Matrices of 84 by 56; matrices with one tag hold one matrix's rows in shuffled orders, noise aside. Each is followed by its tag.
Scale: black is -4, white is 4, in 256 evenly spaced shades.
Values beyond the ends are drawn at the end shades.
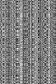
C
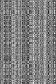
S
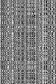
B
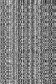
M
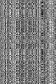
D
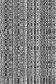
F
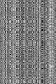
D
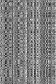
F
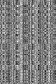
C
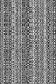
S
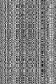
D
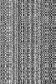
M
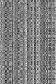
F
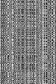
B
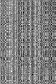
M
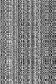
M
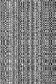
M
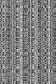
C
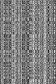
S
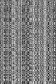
S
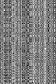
S
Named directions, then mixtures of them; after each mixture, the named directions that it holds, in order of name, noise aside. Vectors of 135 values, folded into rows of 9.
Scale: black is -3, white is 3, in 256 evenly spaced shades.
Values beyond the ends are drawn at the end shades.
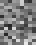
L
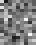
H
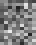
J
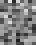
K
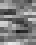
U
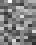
H, J, L.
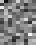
H.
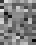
H, J.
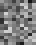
J, K.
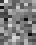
H.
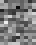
H, J, U.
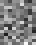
L.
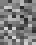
L.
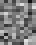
J, K, L.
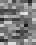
J, K, U.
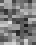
H, K, U.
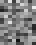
K.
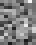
K, L, U.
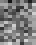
J, L, U.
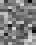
H, K, L.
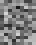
H, J, L.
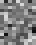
H, K, L.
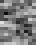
H, U.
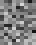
H, J, L.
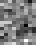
K, L, U.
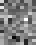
H, L.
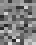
J, L.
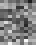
J, L, U.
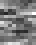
U.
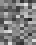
J, K.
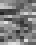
U.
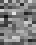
H, K, U.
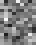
H, K, L.
